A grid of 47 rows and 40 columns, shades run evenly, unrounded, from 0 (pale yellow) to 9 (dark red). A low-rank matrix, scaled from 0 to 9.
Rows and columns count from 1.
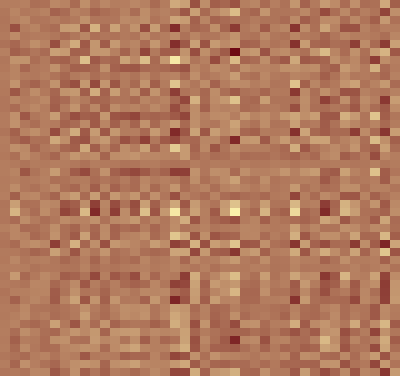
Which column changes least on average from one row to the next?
1
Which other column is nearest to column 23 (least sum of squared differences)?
27
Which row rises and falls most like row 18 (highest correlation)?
7
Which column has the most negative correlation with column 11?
8
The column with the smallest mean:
24
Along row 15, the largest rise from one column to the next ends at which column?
39
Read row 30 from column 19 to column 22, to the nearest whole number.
3 6 4 6
